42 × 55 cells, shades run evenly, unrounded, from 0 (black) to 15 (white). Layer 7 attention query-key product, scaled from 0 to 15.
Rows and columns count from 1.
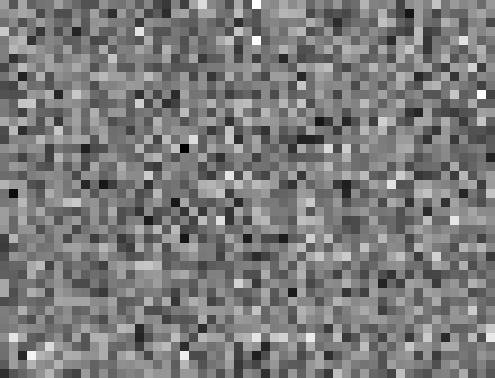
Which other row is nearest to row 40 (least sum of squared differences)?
41
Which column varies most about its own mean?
29
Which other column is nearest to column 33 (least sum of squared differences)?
11
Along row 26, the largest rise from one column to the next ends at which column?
20
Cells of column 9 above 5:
36
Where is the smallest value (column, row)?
21, 17
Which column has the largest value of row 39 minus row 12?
19
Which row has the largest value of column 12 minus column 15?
28
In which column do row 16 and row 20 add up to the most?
26
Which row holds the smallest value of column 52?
22
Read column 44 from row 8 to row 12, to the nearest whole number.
9 6 8 7 8
